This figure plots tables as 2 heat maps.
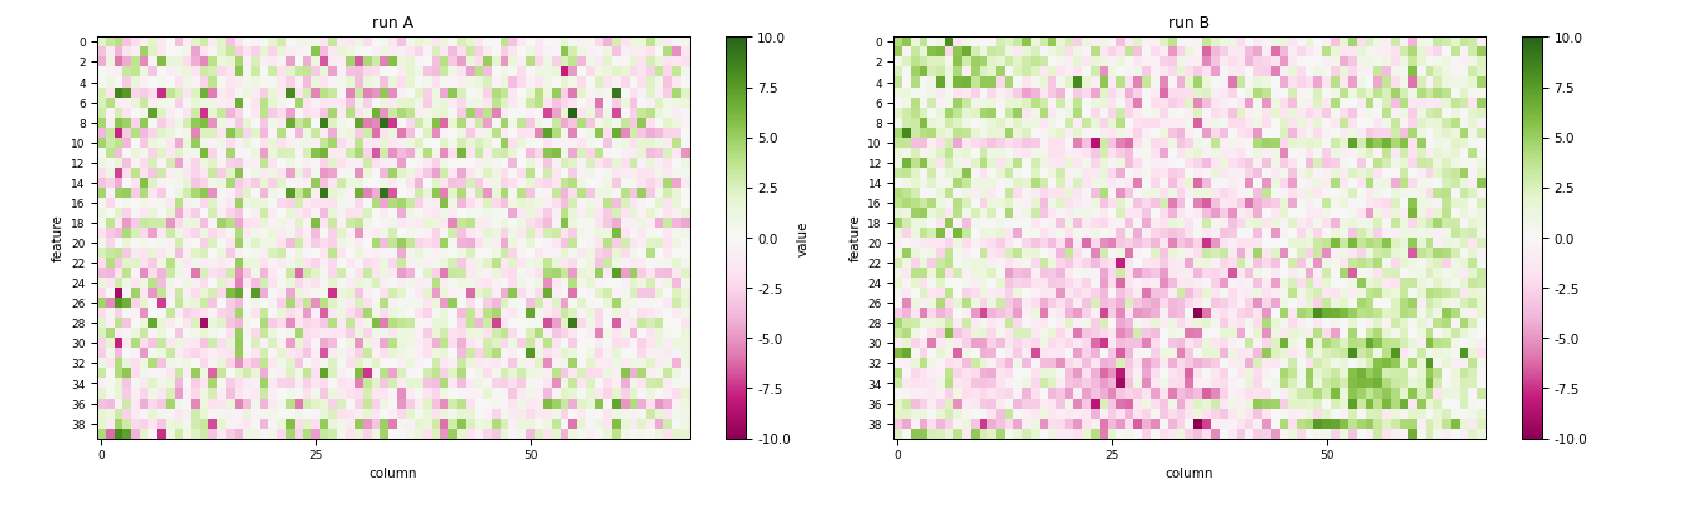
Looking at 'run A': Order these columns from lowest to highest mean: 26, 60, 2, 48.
48, 26, 2, 60
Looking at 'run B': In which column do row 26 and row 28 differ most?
1
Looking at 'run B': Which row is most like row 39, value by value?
3
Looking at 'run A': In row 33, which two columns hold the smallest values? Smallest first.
31, 13
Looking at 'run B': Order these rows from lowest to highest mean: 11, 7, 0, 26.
26, 11, 7, 0
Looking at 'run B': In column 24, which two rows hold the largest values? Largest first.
4, 15
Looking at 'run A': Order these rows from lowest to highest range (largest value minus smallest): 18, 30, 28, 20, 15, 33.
20, 18, 30, 33, 15, 28
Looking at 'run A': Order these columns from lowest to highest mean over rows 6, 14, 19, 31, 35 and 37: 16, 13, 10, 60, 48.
48, 10, 13, 60, 16
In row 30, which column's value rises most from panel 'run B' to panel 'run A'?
4
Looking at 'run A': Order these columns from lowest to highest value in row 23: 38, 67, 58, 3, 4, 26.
67, 4, 26, 38, 3, 58
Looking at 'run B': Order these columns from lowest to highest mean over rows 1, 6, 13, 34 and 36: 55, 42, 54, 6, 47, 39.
42, 39, 47, 6, 54, 55
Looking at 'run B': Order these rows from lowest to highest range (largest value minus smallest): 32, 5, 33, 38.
5, 32, 33, 38
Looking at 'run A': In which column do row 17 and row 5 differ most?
3
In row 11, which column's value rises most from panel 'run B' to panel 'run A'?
26
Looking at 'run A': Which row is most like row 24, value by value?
32
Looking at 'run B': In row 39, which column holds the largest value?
60
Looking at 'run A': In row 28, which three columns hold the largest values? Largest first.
55, 6, 32
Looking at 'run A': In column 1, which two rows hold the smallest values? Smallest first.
39, 26
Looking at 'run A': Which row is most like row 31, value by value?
27
